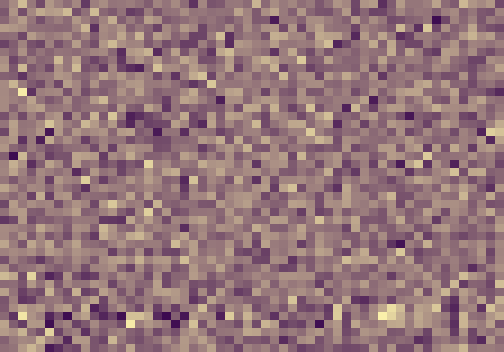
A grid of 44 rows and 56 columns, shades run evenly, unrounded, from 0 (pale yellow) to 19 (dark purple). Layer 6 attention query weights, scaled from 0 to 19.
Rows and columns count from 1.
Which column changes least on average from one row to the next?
28
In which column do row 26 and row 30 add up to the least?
13
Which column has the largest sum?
19
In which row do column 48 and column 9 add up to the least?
20
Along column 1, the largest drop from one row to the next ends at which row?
29
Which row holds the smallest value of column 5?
43
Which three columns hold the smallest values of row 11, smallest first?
24, 2, 48
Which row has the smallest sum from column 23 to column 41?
18
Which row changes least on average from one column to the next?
11
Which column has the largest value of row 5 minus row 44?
3
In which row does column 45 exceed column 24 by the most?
21
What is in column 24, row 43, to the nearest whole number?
9
